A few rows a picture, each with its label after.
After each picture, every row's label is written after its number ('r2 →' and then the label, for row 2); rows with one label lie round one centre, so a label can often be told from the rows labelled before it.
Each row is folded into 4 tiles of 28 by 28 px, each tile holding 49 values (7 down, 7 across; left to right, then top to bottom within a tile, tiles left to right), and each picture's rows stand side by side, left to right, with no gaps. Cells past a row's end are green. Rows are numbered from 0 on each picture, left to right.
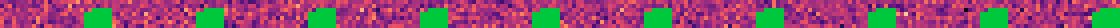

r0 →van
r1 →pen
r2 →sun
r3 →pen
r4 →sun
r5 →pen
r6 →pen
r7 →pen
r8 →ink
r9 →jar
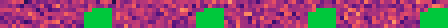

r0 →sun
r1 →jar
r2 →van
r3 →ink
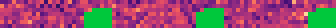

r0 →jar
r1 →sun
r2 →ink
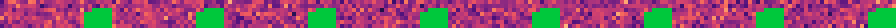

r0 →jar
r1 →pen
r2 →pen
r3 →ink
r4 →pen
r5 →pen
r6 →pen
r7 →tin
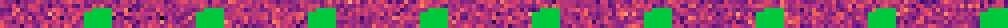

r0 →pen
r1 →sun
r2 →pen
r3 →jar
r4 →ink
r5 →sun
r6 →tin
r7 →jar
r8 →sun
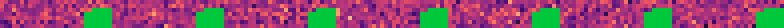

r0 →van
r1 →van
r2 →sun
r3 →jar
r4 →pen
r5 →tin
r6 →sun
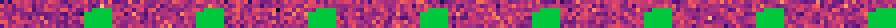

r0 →jar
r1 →ink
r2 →sun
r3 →van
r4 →ink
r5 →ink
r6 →jar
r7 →ink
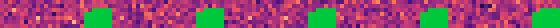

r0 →ink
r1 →pen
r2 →sun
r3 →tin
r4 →jar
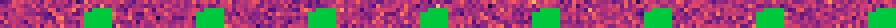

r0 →jar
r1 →pen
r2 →pen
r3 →van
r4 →pen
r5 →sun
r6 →pen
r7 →pen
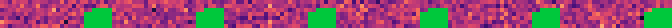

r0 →pen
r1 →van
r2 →sun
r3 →sun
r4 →ink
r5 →pen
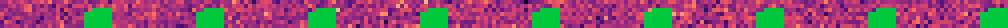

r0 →jar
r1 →van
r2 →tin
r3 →van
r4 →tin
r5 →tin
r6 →jar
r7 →jar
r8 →pen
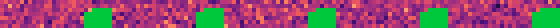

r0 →van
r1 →sun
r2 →pen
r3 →jar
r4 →ink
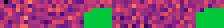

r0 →ink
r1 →tin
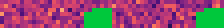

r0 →sun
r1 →pen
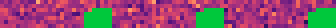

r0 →jar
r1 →tin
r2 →sun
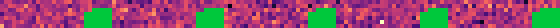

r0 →van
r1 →sun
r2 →pen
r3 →sun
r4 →tin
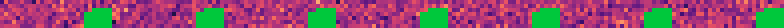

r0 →van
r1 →sun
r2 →tin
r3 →sun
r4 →ink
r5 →ink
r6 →sun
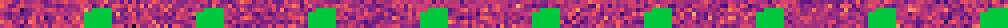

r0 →pen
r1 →pen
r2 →tin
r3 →sun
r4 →pen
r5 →ink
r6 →ink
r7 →sun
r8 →van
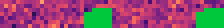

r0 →tin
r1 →sun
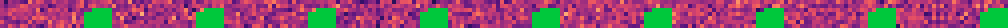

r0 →ink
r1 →jar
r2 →jar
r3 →sun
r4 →sun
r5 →ink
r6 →tin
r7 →jar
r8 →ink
